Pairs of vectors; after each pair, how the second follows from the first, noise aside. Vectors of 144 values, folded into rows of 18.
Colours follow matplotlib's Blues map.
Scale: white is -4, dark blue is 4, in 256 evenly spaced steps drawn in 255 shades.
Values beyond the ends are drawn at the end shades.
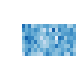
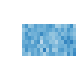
reversed, shrunk.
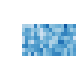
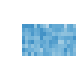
negated, shrunk.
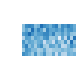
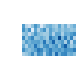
negated.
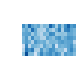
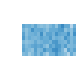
reversed, negated, shrunk.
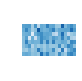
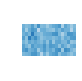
negated, shrunk.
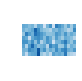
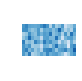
wrapped around, negated.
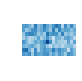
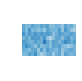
reversed, negated, shrunk.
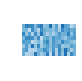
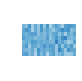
reversed, negated, shrunk.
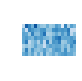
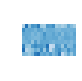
wrapped around, partly zeroed.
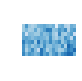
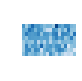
negated.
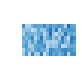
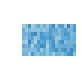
reversed, negated, shrunk.
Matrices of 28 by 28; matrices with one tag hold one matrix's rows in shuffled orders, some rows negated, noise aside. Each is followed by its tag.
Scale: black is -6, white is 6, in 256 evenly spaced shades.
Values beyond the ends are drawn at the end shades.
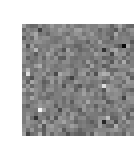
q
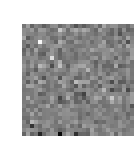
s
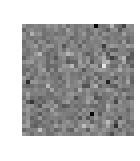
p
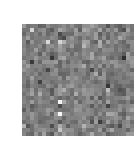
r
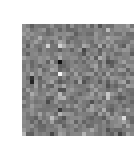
r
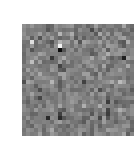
r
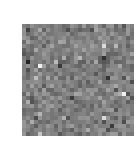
q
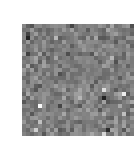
q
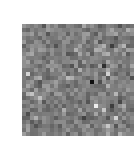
p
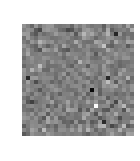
p
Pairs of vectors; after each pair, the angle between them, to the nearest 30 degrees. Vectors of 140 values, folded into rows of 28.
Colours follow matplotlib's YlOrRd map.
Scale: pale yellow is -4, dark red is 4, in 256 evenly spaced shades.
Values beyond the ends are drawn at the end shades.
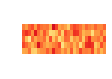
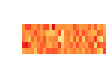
60 degrees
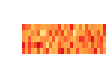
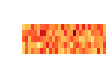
150 degrees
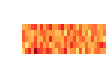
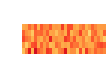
30 degrees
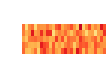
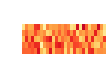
120 degrees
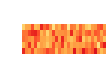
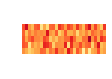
120 degrees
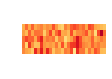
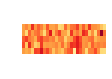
30 degrees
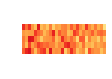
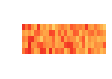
30 degrees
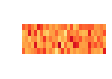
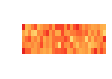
120 degrees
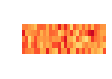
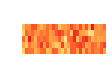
150 degrees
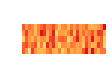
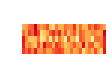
120 degrees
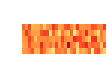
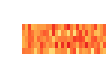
30 degrees
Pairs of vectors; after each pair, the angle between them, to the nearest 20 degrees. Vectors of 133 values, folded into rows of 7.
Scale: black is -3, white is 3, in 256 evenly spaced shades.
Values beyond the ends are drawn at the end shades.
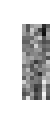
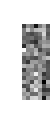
120 degrees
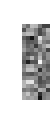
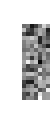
160 degrees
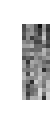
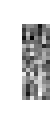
40 degrees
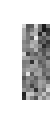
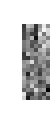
160 degrees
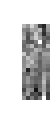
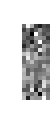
60 degrees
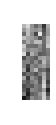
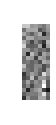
60 degrees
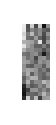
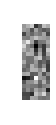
80 degrees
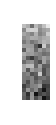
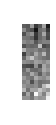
140 degrees
